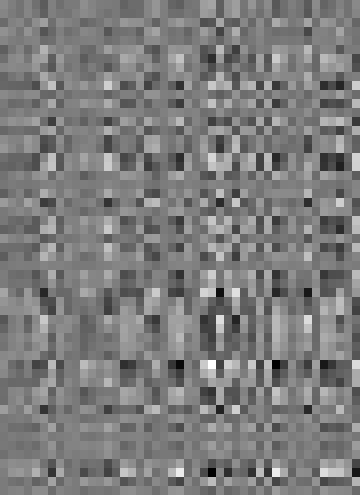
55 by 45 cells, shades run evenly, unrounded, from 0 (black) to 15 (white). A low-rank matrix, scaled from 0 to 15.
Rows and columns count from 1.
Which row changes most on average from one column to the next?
41
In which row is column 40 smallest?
53
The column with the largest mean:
14
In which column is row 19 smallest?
43
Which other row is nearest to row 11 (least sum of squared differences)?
5
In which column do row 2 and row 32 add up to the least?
35
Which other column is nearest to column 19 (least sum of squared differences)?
4
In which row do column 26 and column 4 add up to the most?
33
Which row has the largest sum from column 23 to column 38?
10
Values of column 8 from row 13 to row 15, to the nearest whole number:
7 9 6
